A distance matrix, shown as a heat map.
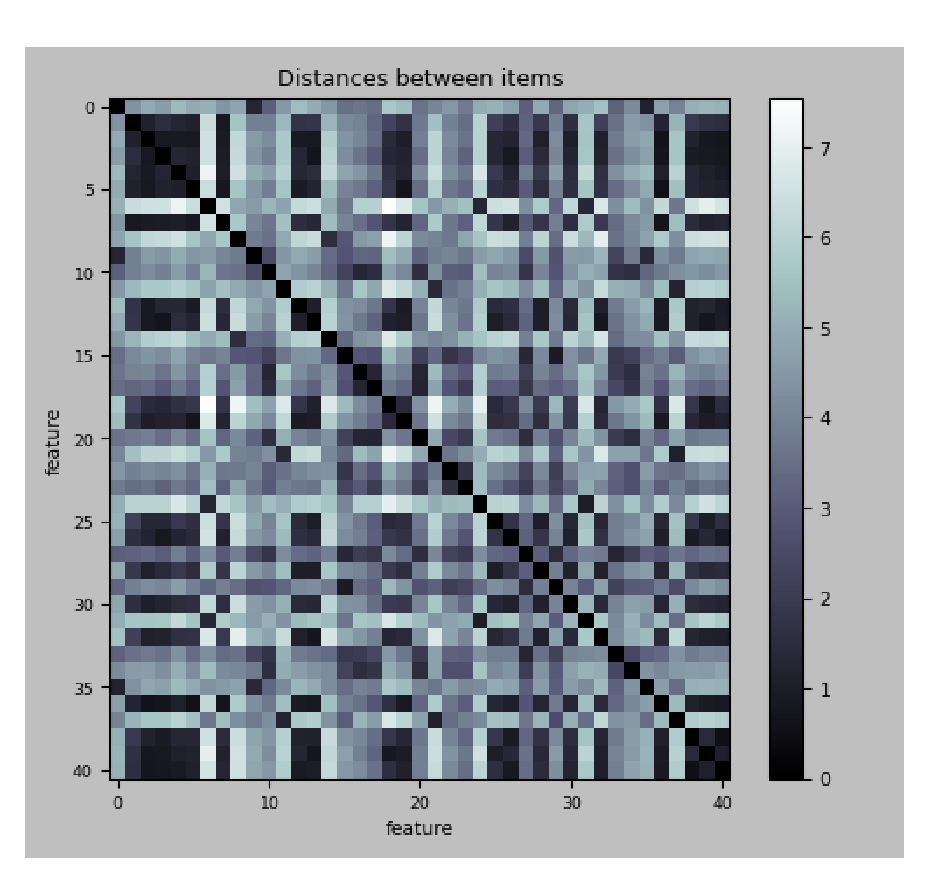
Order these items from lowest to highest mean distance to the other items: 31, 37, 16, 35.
16, 35, 37, 31
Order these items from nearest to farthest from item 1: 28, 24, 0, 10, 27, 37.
28, 27, 10, 0, 37, 24
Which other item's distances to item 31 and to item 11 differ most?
24
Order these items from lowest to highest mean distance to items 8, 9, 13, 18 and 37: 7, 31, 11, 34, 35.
7, 35, 34, 11, 31
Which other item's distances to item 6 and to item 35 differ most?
0
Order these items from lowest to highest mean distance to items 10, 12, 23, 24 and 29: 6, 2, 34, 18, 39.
34, 2, 39, 6, 18
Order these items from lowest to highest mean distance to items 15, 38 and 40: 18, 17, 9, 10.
18, 17, 10, 9
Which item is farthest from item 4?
6
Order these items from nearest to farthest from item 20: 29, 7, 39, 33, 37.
33, 29, 7, 39, 37
